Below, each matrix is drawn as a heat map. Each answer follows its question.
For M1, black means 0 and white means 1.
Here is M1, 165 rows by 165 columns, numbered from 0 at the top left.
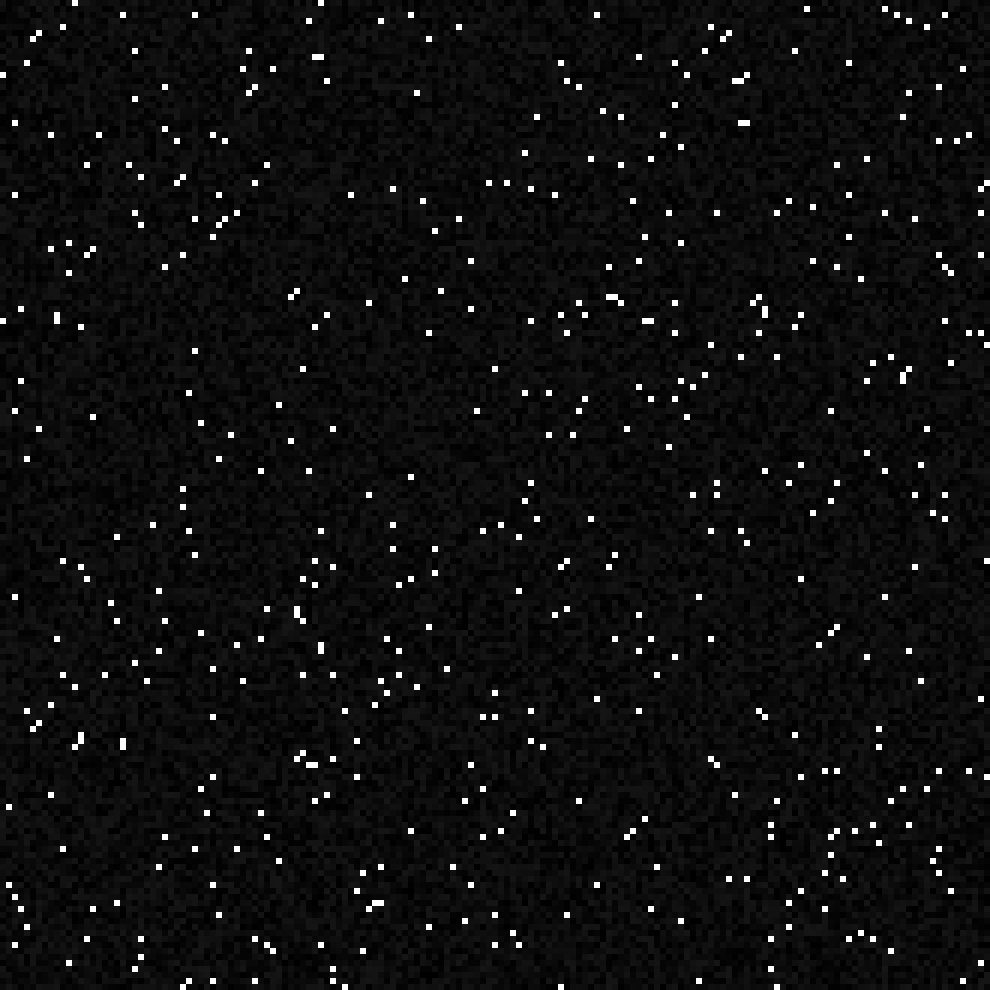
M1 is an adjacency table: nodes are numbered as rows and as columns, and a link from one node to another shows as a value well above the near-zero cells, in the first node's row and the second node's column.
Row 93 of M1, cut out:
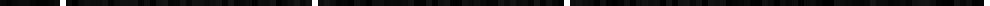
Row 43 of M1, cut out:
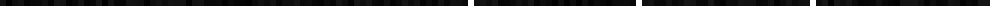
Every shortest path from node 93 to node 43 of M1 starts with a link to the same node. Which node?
node 52
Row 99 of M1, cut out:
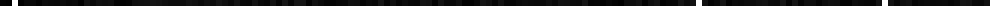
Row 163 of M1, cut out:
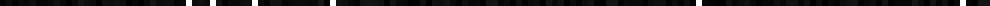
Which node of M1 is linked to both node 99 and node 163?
node 116
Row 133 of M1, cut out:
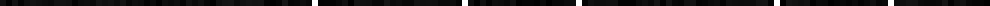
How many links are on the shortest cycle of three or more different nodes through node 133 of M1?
4
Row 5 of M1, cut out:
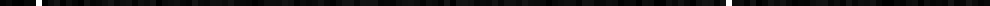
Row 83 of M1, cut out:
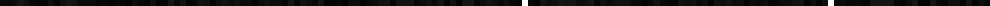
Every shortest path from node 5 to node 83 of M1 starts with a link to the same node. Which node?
node 6
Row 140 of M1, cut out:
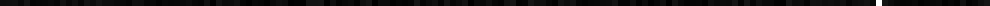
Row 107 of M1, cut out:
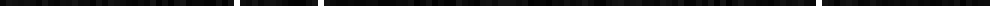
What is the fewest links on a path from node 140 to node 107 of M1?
6
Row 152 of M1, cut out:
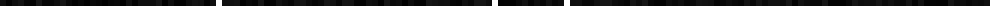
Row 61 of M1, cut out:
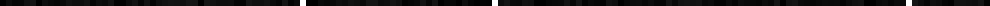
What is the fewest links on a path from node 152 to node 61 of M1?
2
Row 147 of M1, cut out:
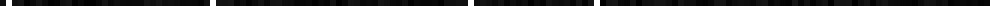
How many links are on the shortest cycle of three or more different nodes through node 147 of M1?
5
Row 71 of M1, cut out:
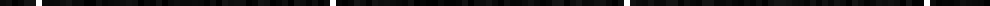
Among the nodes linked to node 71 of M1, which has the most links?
node 55
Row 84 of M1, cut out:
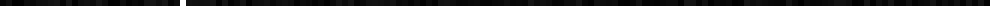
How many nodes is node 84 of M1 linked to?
1
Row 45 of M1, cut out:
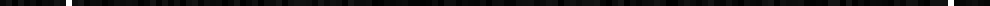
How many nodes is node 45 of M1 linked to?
2
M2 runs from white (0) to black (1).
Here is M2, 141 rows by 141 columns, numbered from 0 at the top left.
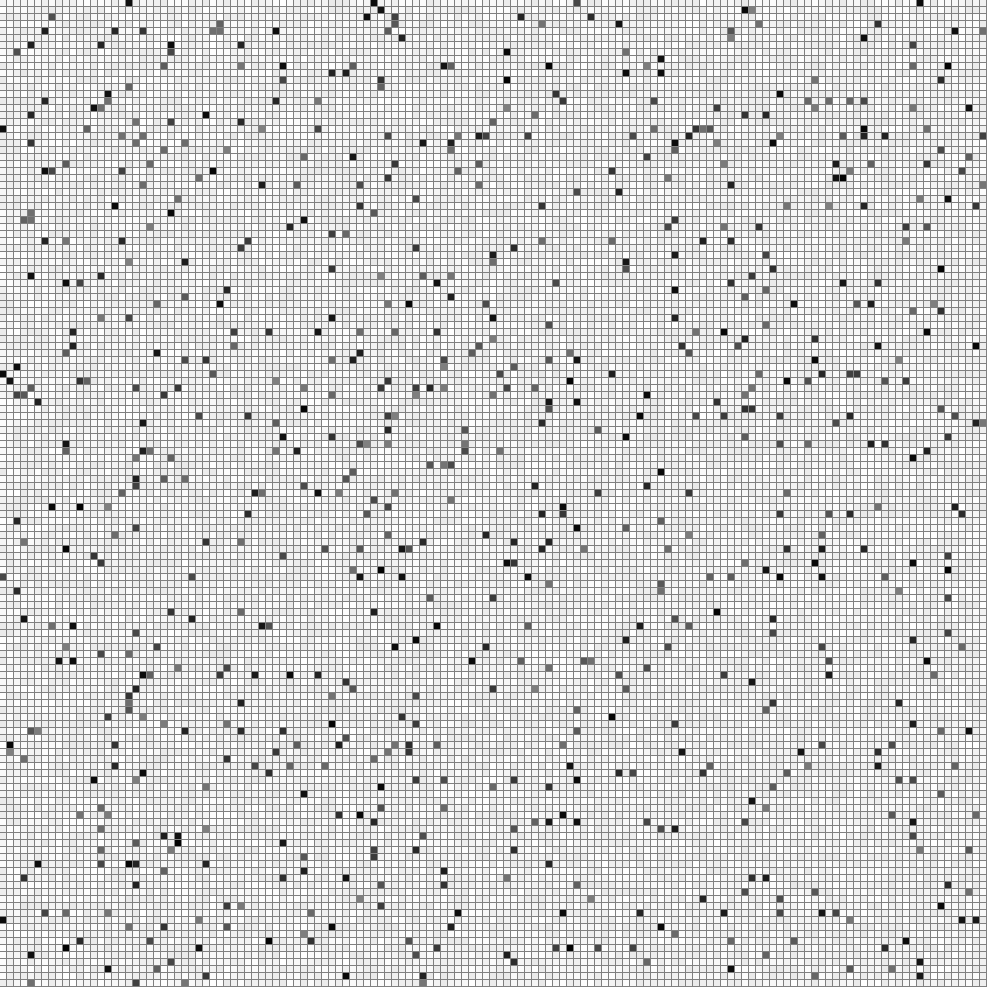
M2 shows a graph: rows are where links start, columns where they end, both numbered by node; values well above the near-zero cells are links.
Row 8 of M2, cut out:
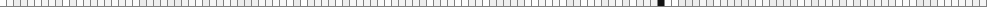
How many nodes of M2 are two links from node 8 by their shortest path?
7
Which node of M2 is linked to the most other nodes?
node 19
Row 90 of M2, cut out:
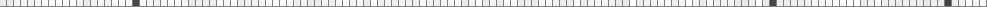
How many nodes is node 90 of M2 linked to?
3
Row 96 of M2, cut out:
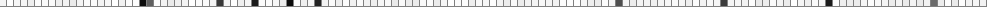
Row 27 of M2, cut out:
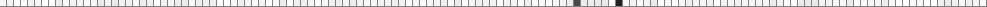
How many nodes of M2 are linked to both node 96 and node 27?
1
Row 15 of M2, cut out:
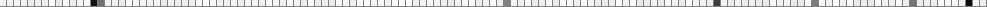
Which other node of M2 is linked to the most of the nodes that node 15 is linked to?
node 80
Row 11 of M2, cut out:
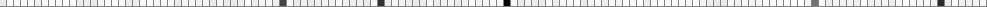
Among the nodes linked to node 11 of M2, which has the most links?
node 54
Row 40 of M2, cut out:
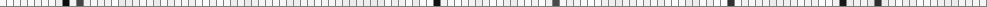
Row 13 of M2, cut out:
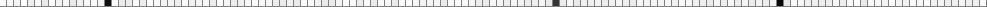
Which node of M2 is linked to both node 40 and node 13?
node 79
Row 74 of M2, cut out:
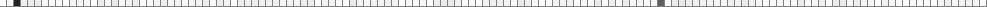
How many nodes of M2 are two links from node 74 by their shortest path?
10
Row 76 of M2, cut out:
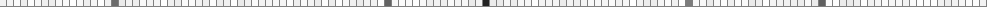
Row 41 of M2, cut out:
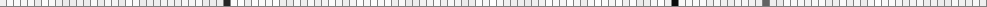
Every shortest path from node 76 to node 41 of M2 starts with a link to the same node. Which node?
node 16
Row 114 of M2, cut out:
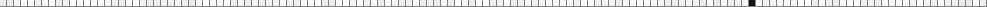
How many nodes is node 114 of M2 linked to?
1
